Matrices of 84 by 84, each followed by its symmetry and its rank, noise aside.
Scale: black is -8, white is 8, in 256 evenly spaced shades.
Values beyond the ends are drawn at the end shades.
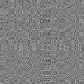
no symmetry, rank four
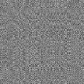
antisymmetric, rank six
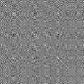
symmetric, rank five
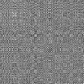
symmetric, rank six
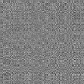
no symmetry, rank five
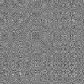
symmetric, rank six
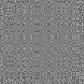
antisymmetric, rank four
